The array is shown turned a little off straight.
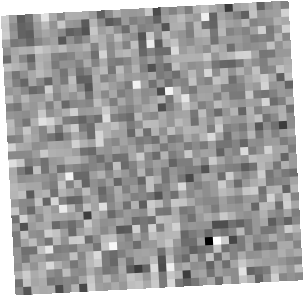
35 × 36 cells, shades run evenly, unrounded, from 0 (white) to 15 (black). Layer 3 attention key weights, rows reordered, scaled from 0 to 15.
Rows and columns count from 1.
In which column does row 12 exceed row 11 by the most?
21
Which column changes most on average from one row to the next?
8
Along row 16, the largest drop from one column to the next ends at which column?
12
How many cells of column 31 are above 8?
6
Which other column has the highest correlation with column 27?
14
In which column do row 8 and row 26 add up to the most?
10
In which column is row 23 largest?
3
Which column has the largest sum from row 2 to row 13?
20
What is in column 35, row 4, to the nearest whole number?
6
